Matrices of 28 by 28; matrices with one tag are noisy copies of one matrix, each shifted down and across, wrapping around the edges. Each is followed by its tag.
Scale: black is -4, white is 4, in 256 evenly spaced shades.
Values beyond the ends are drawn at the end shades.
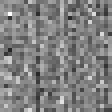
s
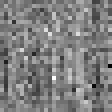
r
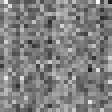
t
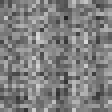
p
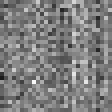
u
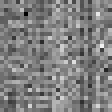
p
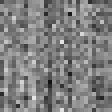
r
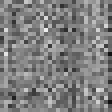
u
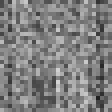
r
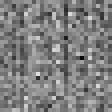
s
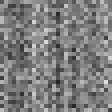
u
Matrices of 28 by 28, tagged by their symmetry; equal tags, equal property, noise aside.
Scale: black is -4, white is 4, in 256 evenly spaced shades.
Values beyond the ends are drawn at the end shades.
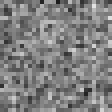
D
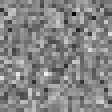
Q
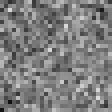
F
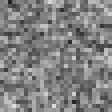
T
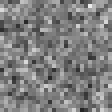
T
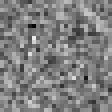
T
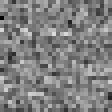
D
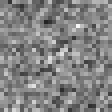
Q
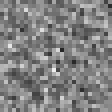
T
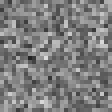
F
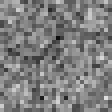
F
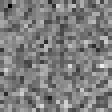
F
